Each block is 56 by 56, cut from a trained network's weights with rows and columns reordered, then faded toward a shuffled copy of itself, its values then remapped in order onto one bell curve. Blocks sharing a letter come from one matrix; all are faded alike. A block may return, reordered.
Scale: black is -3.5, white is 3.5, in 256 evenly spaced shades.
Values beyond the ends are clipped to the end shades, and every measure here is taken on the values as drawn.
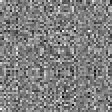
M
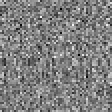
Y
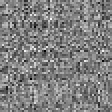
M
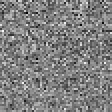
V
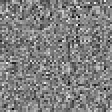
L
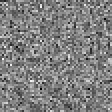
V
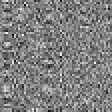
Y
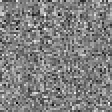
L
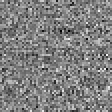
V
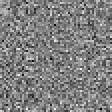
Y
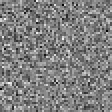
V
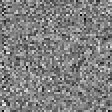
L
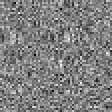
Y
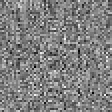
Y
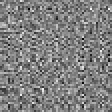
M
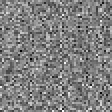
M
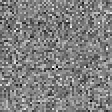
V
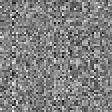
M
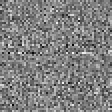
L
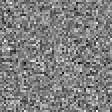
L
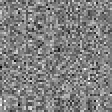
M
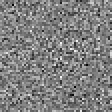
L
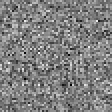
L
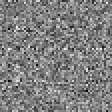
L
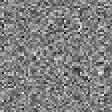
Y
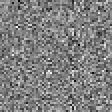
Y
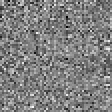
Y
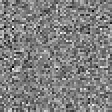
L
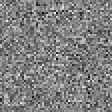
L
